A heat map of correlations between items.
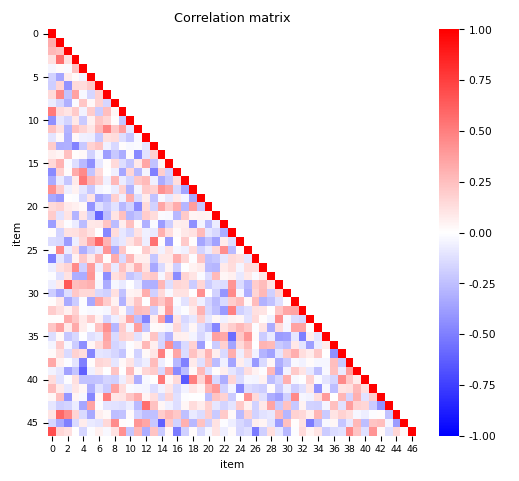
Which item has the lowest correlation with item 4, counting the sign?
39
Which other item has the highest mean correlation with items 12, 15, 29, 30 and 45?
32
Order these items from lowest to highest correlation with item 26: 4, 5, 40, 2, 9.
2, 9, 40, 5, 4
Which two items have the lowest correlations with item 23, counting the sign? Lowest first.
35, 7
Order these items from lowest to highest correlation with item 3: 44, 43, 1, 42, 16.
43, 42, 44, 16, 1
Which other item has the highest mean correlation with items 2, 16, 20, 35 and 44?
1
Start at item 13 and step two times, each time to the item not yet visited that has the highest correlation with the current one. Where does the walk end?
6
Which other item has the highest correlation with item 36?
15
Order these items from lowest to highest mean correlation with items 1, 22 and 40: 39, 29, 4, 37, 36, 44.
4, 29, 39, 36, 37, 44
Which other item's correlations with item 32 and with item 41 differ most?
34
